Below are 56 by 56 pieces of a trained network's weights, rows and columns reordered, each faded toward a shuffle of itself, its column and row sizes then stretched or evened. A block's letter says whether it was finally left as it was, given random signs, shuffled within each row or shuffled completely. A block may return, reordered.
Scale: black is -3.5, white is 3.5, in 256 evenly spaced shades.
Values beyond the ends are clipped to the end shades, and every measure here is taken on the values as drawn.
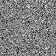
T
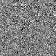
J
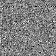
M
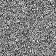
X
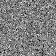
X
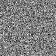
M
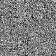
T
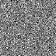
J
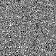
T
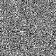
J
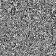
T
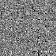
T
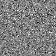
M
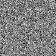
T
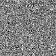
T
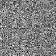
J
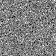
X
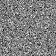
X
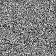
M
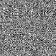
J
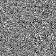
T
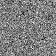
X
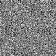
J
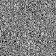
J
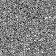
M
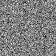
X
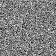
X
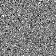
M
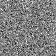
X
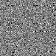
J
